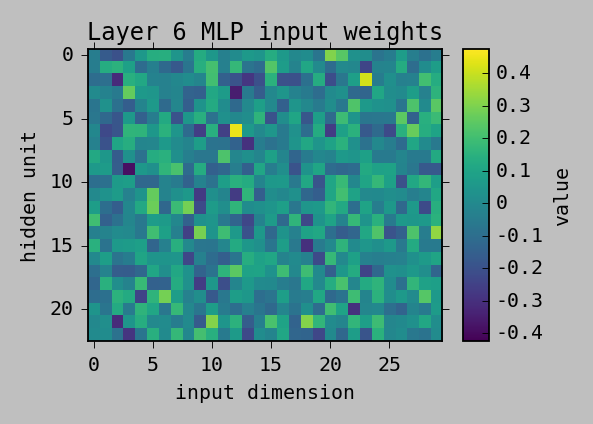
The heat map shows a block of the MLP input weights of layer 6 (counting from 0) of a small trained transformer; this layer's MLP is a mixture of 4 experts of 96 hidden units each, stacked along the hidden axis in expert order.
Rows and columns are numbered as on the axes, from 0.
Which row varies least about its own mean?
8
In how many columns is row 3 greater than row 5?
16
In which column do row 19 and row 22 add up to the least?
4
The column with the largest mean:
29
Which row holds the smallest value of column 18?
15
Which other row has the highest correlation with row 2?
21
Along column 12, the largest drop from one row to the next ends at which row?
7
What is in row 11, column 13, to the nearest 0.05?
0.15
